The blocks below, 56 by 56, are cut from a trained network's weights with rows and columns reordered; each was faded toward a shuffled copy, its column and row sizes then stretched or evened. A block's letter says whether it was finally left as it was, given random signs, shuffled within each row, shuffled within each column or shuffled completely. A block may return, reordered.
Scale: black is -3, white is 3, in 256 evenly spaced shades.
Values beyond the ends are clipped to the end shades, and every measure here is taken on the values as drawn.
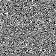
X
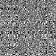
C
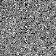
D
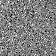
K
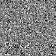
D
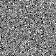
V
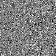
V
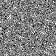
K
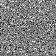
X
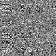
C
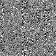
V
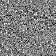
X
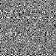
C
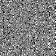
V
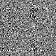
D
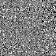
D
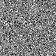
X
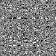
C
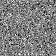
K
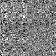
C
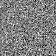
V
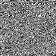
X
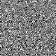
D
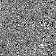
D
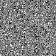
V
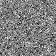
K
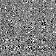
D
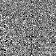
D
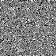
X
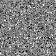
X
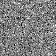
V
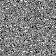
X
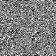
C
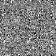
C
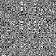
C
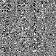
D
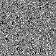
D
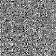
C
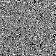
D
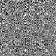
C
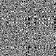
C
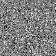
D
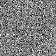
D
